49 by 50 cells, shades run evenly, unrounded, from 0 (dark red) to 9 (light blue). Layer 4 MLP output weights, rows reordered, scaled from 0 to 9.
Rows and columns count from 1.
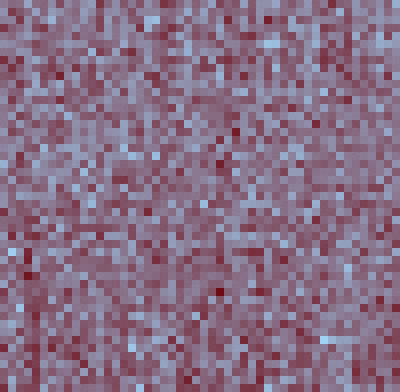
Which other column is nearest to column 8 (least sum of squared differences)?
6
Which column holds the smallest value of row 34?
33
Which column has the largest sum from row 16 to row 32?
12
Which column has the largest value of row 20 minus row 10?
20
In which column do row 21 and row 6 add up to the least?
28
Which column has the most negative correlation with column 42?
31
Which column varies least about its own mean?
46
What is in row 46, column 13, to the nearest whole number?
5
